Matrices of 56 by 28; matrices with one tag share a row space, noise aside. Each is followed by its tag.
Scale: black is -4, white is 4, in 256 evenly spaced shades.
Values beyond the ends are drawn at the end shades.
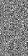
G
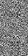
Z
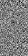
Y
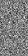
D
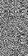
Z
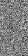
Y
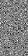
G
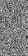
D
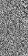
Y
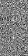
Y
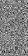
G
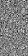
D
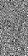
G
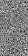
Y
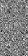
D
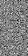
Z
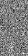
Y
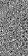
Y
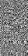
G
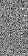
Y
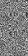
D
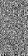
G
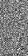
Z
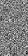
D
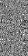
Y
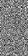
G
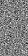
D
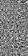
Z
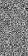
D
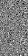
Y
